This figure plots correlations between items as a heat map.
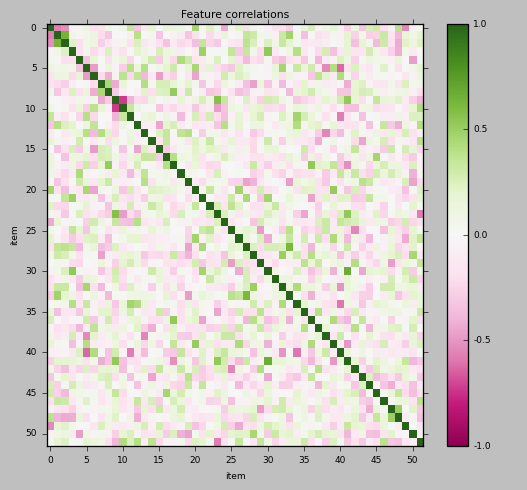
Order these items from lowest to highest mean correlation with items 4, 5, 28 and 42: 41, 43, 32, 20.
43, 41, 20, 32
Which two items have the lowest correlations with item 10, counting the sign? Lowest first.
9, 23
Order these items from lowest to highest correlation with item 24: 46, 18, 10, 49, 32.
10, 32, 18, 46, 49
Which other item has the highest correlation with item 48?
47
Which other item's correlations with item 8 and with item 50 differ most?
19
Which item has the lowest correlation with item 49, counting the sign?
0
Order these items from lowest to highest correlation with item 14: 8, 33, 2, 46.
8, 2, 33, 46
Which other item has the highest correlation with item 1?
2
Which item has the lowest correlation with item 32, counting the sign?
40
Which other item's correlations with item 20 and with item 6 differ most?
5
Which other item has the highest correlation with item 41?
30
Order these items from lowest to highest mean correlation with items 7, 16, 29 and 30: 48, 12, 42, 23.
48, 23, 12, 42
